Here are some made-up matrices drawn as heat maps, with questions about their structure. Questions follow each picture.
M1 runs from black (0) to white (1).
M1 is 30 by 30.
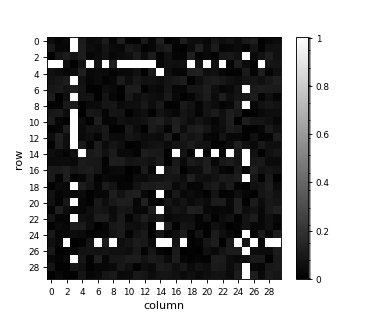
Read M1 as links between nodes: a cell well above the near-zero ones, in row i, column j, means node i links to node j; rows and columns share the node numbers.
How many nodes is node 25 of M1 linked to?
10
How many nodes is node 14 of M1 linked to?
6
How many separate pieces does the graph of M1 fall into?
2
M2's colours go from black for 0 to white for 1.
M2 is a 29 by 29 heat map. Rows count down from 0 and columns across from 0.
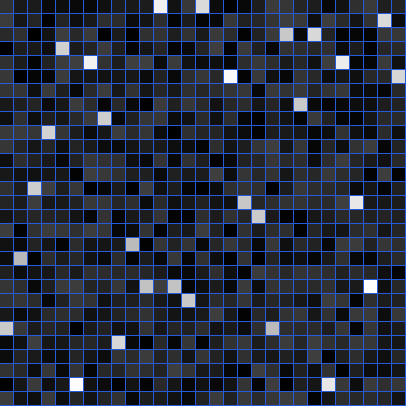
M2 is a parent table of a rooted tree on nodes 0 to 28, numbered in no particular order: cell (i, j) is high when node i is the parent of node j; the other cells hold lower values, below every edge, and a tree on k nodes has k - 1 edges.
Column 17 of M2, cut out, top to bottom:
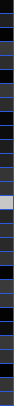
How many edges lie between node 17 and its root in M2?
7
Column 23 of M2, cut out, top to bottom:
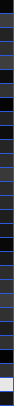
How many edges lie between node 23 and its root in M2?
4
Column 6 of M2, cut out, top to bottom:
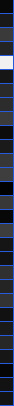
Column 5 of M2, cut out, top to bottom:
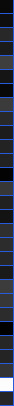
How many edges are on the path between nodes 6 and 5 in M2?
9
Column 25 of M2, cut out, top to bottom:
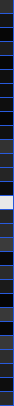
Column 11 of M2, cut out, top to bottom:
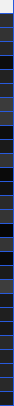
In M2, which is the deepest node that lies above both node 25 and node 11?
0
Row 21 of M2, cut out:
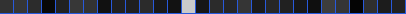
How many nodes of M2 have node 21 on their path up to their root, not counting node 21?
7
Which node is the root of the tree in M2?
15
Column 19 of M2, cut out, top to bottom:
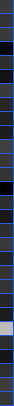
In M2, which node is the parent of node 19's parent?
27
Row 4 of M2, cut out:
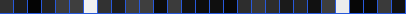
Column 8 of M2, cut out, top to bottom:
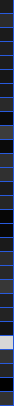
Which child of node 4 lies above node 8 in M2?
24
